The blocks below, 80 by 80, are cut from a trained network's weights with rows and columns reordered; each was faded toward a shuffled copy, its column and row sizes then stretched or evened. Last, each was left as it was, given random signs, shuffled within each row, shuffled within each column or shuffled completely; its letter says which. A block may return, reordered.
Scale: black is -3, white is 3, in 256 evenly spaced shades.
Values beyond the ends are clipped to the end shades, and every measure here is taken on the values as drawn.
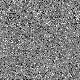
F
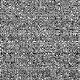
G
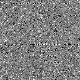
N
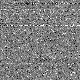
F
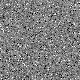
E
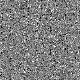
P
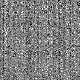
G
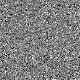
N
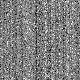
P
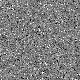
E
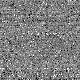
F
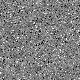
E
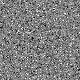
E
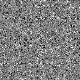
N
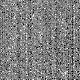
G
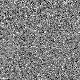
F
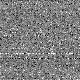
F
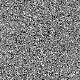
N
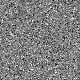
E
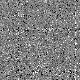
N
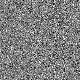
P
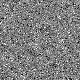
E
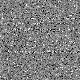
F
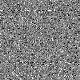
F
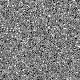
E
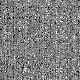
G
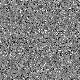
F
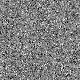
E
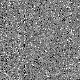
P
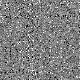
N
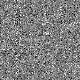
N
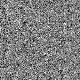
P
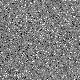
E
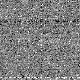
G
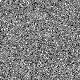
E
